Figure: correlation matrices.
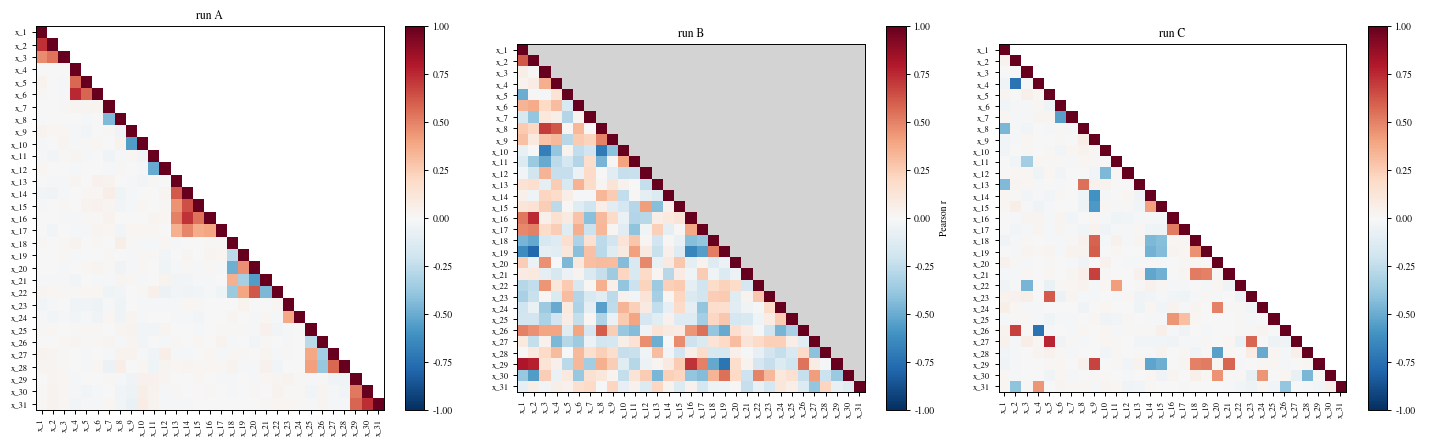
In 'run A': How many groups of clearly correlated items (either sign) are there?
10
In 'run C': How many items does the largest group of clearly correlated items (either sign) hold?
7
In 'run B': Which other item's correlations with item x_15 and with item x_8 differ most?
x_4
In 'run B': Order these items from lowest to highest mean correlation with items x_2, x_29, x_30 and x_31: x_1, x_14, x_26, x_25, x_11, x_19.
x_19, x_11, x_25, x_14, x_26, x_1
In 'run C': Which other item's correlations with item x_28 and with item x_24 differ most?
x_20
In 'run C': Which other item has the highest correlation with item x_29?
x_9
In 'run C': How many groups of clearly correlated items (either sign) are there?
9
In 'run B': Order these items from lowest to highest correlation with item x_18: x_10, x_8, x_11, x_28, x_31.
x_8, x_28, x_31, x_10, x_11
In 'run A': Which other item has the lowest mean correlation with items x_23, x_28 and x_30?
x_26
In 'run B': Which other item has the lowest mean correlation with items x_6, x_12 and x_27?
x_5
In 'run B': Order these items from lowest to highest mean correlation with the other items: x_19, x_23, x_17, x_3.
x_19, x_23, x_17, x_3
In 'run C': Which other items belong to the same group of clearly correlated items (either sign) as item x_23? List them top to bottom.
x_5, x_27
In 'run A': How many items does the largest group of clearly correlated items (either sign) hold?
5
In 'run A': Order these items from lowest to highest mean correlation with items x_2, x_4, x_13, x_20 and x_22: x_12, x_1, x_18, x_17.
x_18, x_12, x_17, x_1
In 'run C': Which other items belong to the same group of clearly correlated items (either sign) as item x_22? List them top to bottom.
x_3, x_11
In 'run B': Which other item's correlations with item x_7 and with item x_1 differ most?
x_29
